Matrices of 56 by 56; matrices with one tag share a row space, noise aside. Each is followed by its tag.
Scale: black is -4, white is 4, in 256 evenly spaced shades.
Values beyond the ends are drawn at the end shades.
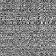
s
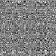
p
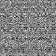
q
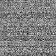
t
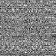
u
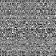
p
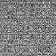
t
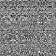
q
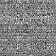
t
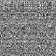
q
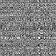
s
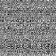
t
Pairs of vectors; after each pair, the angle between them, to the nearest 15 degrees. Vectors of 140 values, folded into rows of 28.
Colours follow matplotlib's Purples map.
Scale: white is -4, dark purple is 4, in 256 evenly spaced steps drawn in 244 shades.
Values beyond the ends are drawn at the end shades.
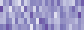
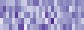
90 degrees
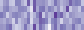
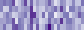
150 degrees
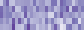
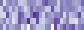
90 degrees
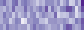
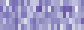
60 degrees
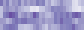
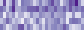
120 degrees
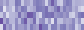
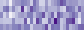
90 degrees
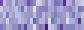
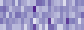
150 degrees
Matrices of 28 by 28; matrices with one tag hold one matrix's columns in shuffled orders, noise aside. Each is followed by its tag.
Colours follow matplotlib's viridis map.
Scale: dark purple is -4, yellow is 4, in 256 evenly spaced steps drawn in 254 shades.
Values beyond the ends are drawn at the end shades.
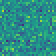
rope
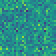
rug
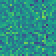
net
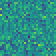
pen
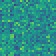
rug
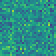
rug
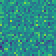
rope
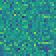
pen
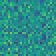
net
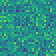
rope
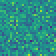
rope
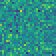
rug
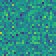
net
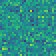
rope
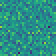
net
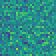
net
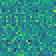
rope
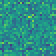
pen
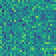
rug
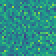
net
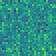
rug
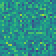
pen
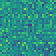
pen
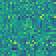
pen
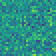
rope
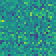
net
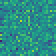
rope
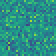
rope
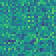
rope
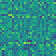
pen
